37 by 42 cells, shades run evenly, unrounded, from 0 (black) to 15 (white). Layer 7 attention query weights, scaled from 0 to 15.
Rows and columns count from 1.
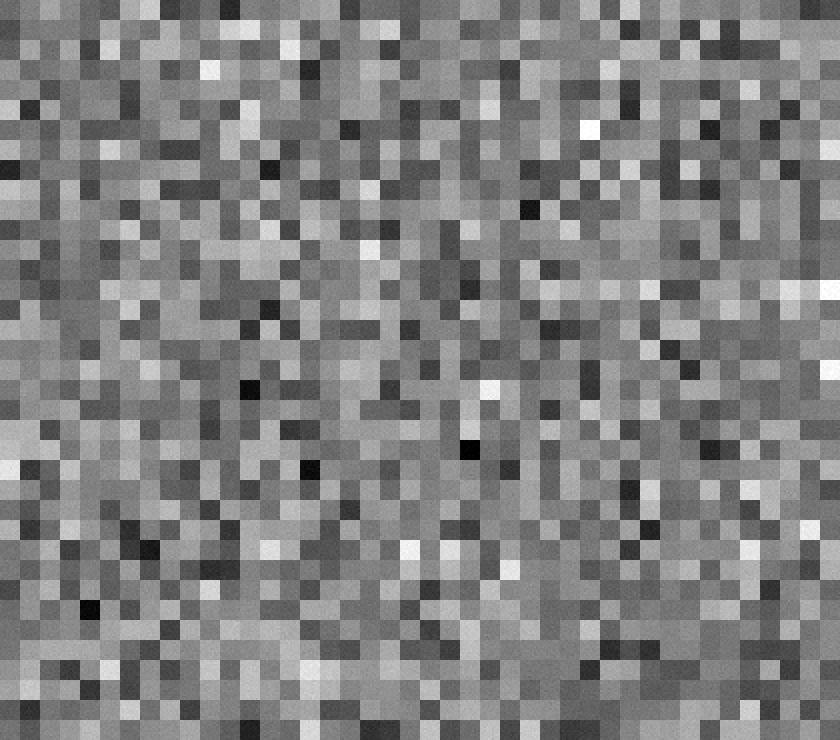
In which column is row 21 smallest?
28
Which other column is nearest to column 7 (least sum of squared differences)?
29
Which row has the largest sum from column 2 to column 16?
23
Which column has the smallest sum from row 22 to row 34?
32
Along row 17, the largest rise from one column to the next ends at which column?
14
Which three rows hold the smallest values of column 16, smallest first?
24, 4, 22
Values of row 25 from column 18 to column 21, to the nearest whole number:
6 9 6 10
